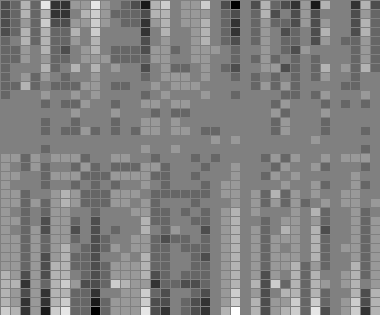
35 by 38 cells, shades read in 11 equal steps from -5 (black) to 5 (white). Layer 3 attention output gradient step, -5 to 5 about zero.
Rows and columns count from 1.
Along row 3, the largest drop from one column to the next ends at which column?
6
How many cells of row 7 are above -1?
23
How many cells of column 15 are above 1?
8
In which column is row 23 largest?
7
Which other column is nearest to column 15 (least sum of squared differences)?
24
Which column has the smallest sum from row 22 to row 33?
10
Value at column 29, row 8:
-2
